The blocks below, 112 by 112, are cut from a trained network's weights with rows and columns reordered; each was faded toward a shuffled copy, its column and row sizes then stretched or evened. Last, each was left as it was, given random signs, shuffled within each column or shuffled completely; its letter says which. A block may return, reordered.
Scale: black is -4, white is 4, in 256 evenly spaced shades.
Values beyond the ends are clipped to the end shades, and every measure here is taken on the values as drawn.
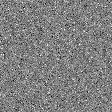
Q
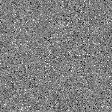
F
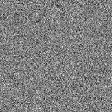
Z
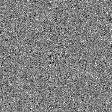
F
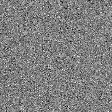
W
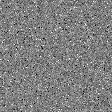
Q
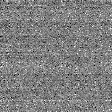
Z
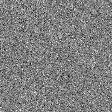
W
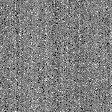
W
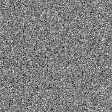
W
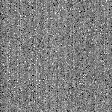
W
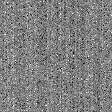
W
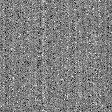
W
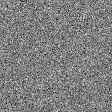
Q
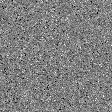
Q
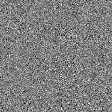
Z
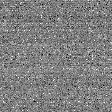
Z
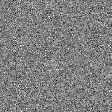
Z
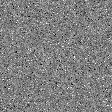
Q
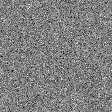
Q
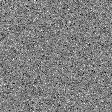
Q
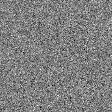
W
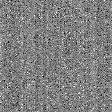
Z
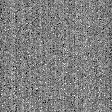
W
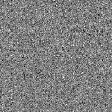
Z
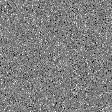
W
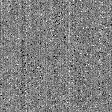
W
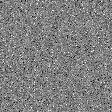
Q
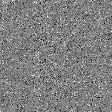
F
